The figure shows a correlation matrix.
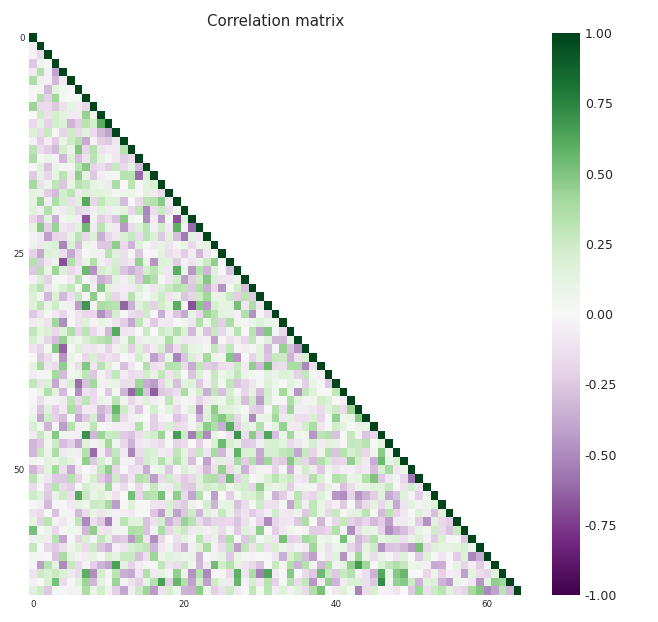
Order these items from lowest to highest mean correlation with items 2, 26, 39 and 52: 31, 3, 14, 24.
14, 31, 3, 24
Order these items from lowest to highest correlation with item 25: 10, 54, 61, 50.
54, 61, 10, 50
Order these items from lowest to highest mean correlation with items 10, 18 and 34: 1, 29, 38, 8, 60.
8, 1, 60, 29, 38
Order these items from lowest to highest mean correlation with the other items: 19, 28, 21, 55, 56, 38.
21, 56, 55, 28, 38, 19
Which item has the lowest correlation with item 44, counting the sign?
29
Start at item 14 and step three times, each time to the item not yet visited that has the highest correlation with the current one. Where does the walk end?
33
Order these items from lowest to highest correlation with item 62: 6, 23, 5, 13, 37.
23, 13, 37, 6, 5
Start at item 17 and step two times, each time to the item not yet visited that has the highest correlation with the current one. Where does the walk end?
46
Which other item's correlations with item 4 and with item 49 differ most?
61
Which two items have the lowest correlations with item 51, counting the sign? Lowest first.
50, 16
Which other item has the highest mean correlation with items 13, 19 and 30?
53
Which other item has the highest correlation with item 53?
6
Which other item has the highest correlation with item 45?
26
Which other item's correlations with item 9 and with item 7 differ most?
15
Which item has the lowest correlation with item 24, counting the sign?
4
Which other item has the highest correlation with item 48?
27
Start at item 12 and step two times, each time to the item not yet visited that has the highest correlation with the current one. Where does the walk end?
56
